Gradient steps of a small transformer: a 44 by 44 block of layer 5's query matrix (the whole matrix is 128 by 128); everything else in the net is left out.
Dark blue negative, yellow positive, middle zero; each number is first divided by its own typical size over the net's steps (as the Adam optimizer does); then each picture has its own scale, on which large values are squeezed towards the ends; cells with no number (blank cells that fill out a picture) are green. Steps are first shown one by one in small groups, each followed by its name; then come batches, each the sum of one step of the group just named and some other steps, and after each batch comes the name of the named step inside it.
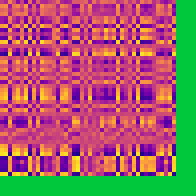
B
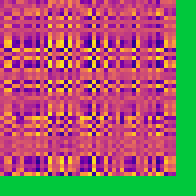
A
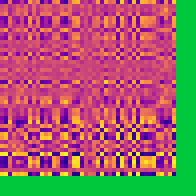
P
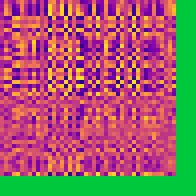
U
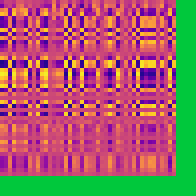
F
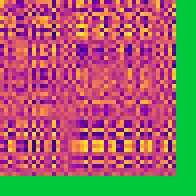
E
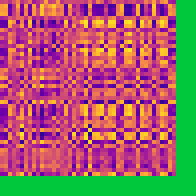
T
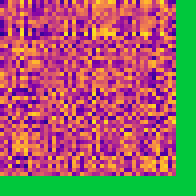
F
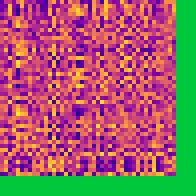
U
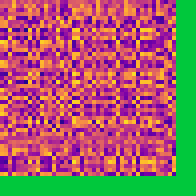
B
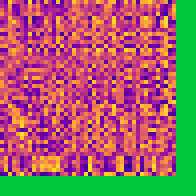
T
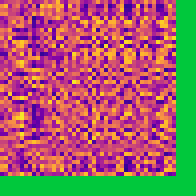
T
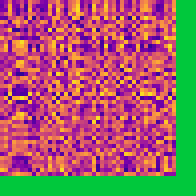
U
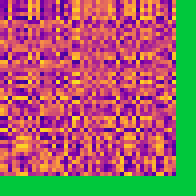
B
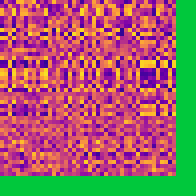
F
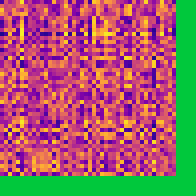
F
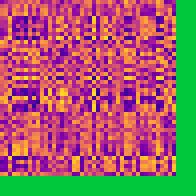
B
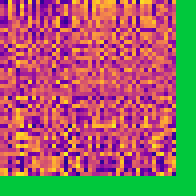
P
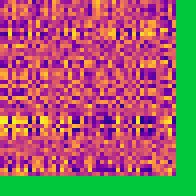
F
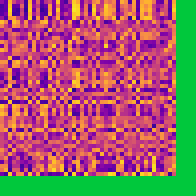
U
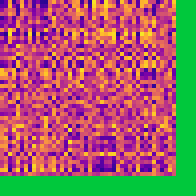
F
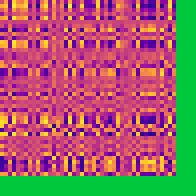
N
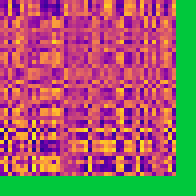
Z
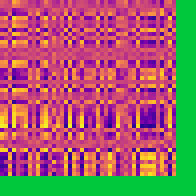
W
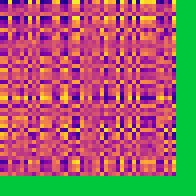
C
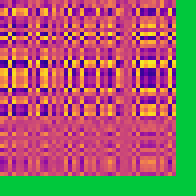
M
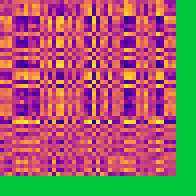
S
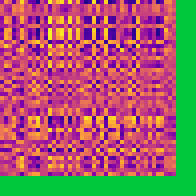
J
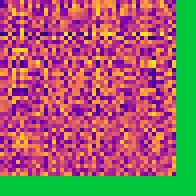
M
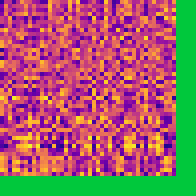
S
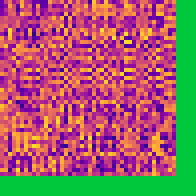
W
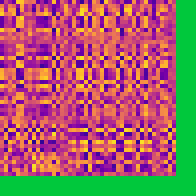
Z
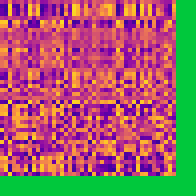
Z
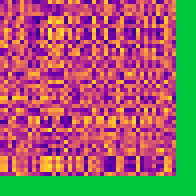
J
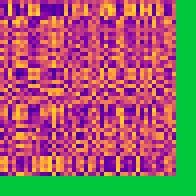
Z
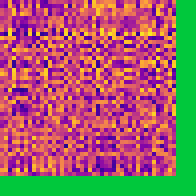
M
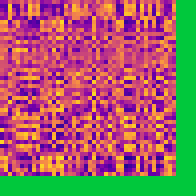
Z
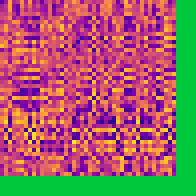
Z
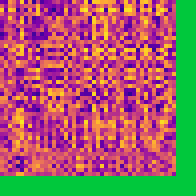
S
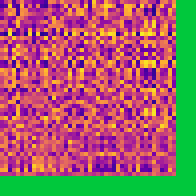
M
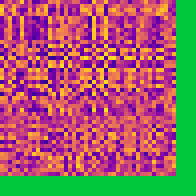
J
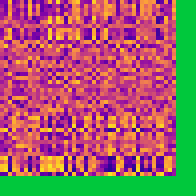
J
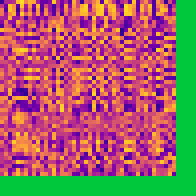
S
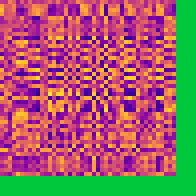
W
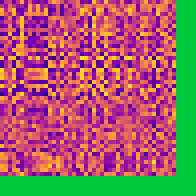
M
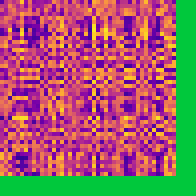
S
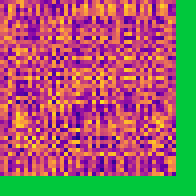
S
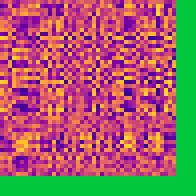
M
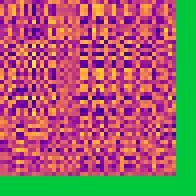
J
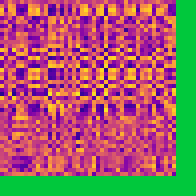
S
